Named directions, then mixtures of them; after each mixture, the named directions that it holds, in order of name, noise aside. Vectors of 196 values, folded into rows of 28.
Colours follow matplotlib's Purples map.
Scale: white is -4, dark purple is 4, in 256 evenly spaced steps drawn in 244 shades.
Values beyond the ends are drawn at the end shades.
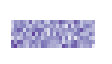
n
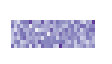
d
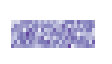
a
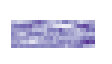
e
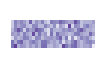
n.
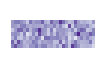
a, n.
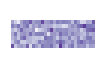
d, e.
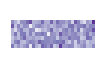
d.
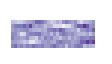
e.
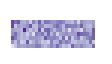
a, n.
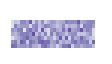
a, n.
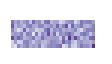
n.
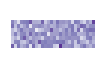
d.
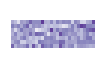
d, e.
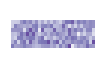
a.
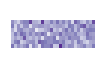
d.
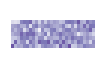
a, d.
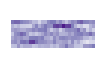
e.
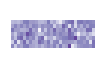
a, n.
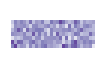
n.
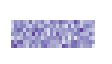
n.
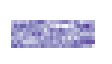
e, n.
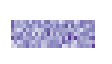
n.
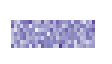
d.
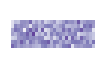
a, n.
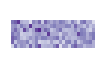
a, d.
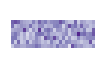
a.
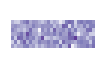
a, n.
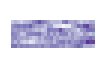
e.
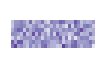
n.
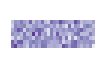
n.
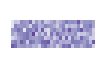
a, n.
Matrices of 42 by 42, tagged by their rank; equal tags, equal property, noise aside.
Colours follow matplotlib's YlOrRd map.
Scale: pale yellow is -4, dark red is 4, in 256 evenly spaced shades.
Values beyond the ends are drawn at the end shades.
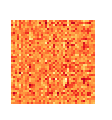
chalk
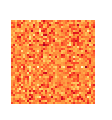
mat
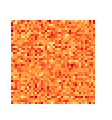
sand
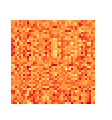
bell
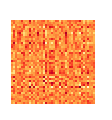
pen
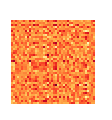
mat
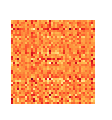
chalk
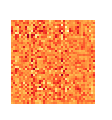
mat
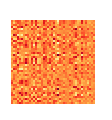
pen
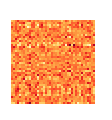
pen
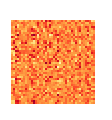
chalk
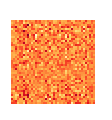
mat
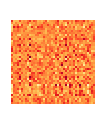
pen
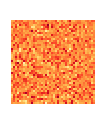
mat
